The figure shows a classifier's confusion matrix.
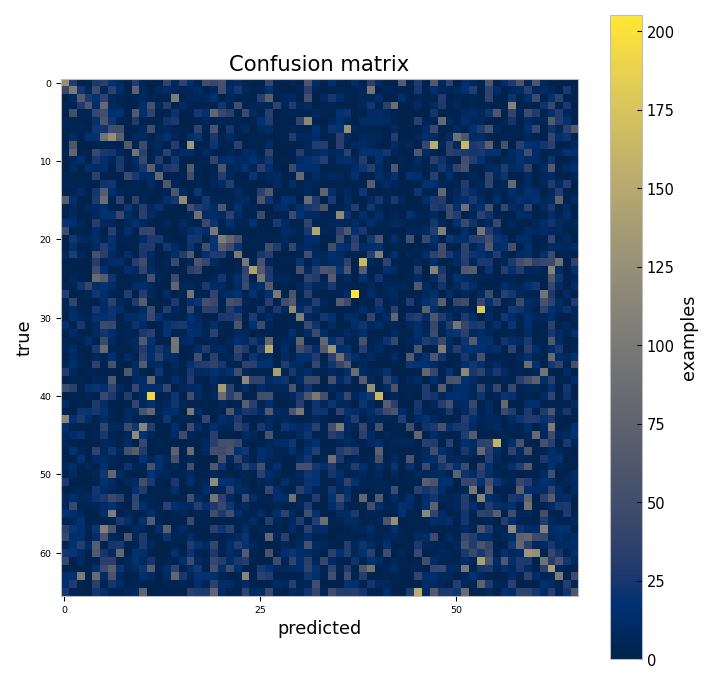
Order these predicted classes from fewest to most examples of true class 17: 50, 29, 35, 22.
22, 50, 29, 35
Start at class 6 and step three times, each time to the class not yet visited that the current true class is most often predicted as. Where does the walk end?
58
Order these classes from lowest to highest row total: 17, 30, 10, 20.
10, 17, 30, 20
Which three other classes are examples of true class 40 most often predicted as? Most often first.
11, 32, 20
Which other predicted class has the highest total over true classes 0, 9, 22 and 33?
26
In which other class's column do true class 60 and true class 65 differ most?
45
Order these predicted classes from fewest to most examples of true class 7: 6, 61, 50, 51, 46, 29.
61, 46, 29, 51, 50, 6
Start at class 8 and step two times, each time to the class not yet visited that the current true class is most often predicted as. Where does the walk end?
19
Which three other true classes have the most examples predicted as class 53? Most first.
29, 61, 19
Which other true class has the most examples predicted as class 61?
57
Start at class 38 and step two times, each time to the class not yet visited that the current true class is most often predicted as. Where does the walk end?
63
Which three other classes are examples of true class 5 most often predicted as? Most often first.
31, 48, 62
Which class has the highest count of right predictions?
40
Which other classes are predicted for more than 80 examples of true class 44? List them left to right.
10, 35, 62
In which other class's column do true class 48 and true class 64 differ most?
34
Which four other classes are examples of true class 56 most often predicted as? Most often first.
42, 33, 11, 41
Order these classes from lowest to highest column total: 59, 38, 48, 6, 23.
38, 23, 48, 6, 59
